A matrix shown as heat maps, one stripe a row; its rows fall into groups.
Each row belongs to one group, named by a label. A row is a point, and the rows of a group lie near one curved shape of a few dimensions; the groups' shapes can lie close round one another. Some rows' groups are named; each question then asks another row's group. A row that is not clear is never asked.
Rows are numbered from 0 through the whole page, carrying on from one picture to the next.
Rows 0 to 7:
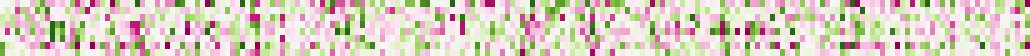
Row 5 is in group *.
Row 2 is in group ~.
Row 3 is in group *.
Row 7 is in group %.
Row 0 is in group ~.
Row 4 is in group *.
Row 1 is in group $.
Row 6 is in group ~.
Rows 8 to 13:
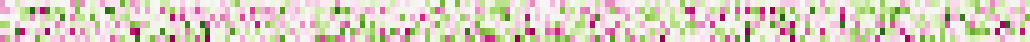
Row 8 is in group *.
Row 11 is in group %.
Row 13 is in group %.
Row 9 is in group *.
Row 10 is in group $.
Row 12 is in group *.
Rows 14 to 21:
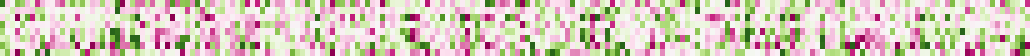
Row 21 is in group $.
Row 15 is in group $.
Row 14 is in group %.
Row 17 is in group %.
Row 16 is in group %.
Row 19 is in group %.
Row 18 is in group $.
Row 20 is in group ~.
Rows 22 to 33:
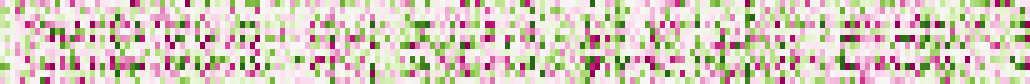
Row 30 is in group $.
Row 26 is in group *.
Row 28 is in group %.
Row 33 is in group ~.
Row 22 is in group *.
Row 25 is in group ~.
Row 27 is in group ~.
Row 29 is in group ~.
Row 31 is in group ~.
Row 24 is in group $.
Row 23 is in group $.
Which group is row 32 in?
%
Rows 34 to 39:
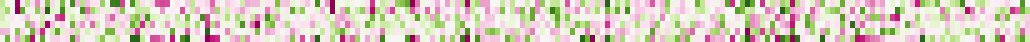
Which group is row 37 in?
~
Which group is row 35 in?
$
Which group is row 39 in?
%
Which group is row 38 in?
*
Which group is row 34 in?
$
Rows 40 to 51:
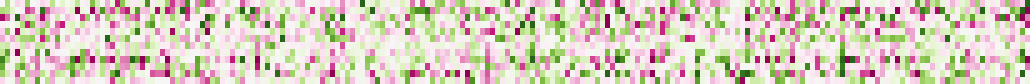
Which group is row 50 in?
$
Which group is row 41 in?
~
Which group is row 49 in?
%
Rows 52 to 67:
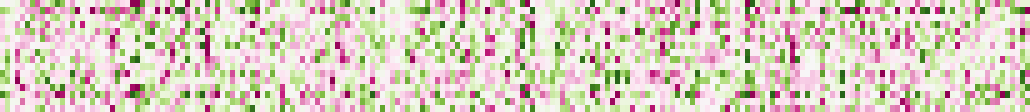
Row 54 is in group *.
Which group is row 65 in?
%
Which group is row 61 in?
*
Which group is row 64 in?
*
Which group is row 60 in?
%
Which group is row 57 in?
~
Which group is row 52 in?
*
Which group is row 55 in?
~
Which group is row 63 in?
$
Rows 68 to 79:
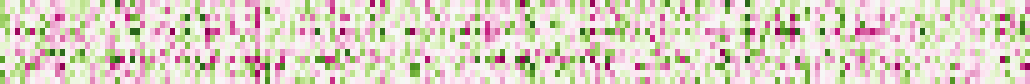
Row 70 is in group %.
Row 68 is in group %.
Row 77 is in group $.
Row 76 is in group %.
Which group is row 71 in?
$
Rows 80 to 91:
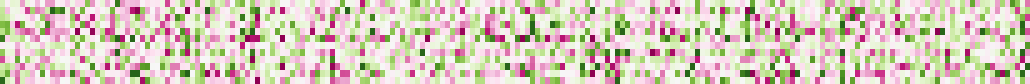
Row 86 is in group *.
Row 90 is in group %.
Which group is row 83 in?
$
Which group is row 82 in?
~
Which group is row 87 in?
$
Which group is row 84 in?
~
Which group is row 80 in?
$
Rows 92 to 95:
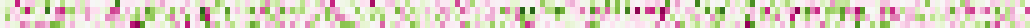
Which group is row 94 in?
%
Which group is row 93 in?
$
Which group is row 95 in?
*
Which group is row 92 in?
$
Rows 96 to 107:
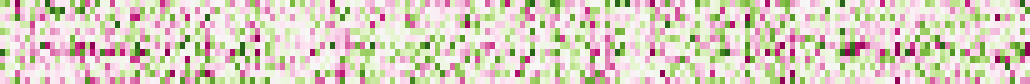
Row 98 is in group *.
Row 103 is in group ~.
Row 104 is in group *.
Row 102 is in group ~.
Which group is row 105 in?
%
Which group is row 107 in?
$
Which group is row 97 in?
*
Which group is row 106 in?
%
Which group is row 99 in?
%
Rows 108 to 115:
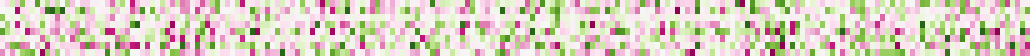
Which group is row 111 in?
%
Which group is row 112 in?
~
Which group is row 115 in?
*
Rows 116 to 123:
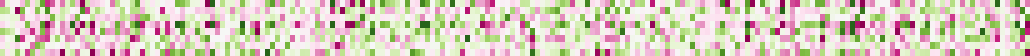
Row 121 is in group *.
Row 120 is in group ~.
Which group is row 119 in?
~
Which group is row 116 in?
~
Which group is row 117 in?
$
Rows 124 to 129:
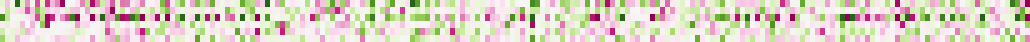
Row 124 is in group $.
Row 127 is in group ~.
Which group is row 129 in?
$
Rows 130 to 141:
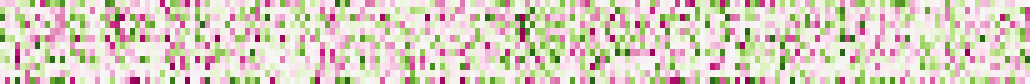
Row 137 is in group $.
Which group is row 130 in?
*
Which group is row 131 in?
$
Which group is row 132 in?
%
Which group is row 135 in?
~
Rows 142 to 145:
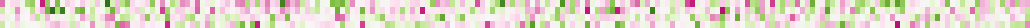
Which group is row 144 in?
~
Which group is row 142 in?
*
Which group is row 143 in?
*
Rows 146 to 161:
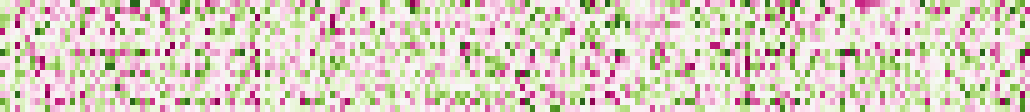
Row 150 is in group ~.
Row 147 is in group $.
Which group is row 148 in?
~
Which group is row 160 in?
%
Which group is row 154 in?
*
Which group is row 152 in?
%
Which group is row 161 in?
$
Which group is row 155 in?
*
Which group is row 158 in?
$
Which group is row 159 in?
*
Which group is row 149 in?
$
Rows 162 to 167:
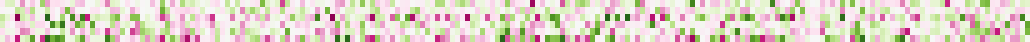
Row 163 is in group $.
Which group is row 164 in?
$
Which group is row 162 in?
~
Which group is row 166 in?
*
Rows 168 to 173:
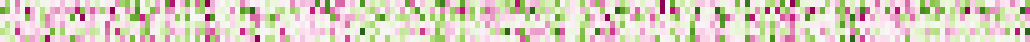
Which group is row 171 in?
~
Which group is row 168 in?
%
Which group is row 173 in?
~
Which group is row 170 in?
~
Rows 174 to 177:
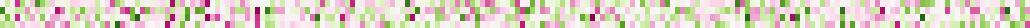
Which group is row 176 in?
%
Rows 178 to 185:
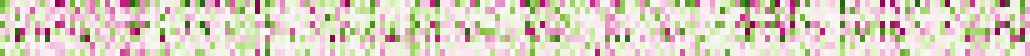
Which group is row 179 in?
~
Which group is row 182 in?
*
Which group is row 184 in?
$
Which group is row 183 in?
$
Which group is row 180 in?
$
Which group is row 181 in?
%
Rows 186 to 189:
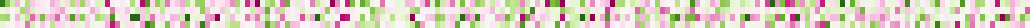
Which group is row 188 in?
%
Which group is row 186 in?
~
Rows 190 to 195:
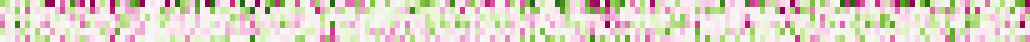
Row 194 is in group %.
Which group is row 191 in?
$
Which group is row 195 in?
$
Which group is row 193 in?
*
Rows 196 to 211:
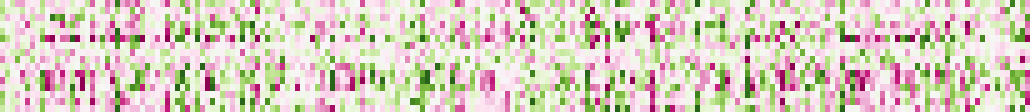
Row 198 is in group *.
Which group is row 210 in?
$
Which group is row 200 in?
$
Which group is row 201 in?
~
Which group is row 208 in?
~
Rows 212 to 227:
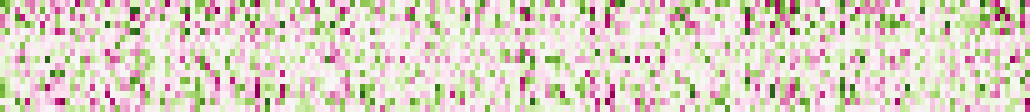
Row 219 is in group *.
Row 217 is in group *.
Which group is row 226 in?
$
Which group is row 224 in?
~
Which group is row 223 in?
%
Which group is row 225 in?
~
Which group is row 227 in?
%
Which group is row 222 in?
*
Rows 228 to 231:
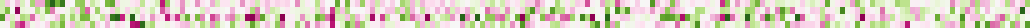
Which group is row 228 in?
*
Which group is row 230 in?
%
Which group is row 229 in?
$
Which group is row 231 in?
*
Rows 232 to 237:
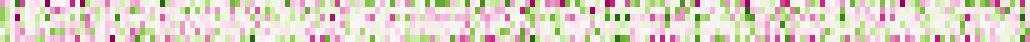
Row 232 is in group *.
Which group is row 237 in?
~
